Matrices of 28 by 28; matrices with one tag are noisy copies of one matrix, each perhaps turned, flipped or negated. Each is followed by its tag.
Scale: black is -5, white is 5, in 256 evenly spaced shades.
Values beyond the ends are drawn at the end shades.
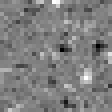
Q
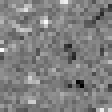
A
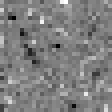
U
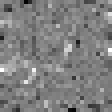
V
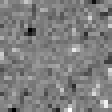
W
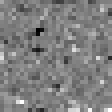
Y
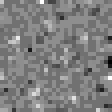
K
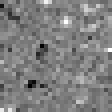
A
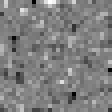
K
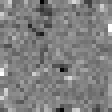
V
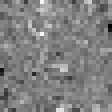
V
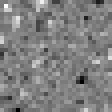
W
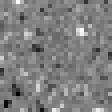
W
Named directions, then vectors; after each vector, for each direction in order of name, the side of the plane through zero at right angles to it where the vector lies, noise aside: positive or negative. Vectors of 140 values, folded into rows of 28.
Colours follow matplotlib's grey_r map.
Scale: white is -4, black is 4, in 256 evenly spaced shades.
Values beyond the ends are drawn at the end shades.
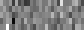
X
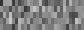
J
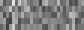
negative, negative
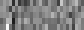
positive, positive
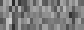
positive, positive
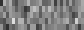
positive, negative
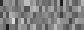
positive, negative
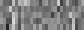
negative, negative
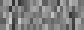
positive, positive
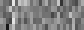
negative, negative
